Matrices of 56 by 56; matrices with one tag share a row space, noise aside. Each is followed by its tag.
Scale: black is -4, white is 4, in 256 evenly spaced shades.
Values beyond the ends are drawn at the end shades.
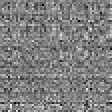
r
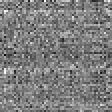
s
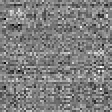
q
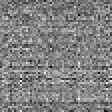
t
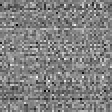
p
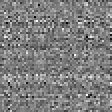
r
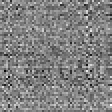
r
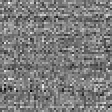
s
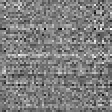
q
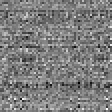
t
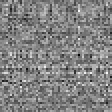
t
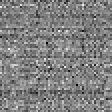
p
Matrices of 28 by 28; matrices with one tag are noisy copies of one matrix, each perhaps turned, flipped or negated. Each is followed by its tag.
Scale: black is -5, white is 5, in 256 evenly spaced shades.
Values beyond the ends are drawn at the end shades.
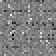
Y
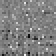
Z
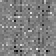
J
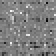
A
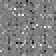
Y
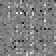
Y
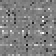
Y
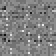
J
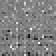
Z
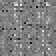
J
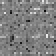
A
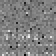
Z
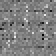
Y
